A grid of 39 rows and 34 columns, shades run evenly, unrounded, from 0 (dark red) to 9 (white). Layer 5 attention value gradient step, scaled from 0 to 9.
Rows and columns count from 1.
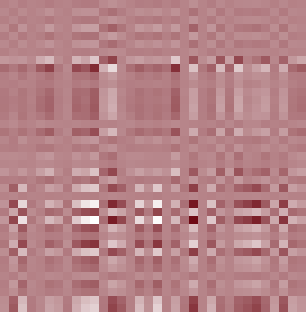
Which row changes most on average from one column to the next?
28
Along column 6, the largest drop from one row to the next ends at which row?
9
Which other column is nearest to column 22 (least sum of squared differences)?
13
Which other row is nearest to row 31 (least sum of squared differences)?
27
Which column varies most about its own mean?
11
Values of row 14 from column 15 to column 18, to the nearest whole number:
4 4 4 4
